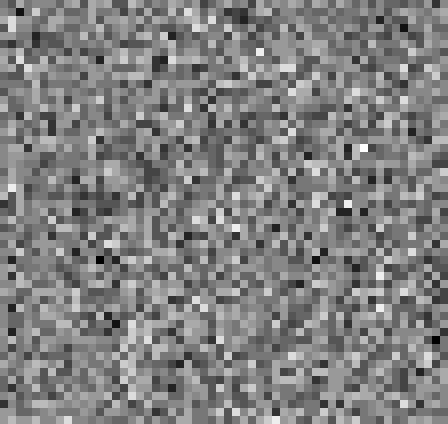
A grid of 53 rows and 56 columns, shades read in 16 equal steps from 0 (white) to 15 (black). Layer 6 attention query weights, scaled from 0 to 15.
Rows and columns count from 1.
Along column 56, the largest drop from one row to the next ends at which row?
22
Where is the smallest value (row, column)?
19, 46
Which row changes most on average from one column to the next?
16
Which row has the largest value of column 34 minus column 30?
29
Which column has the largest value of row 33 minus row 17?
13
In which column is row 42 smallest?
17
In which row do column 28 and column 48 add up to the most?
3
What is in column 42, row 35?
8
